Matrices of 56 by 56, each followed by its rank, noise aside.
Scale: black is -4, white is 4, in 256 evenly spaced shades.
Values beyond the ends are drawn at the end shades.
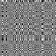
two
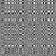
one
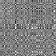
three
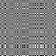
one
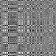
one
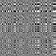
one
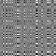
one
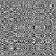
four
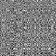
five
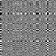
one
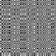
one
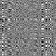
two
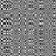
two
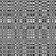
one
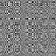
two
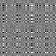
one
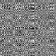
three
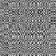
three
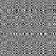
two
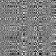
three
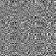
four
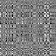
two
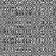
four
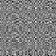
three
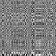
two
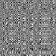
four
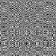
four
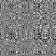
four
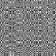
two
